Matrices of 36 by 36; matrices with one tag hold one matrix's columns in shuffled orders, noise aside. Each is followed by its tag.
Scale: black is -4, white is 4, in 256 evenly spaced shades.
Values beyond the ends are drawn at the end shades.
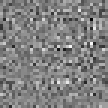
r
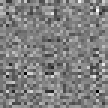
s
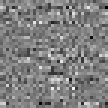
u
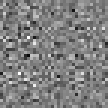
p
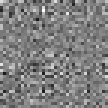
s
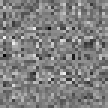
p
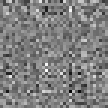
s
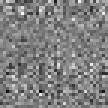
s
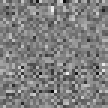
s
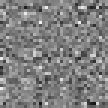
u
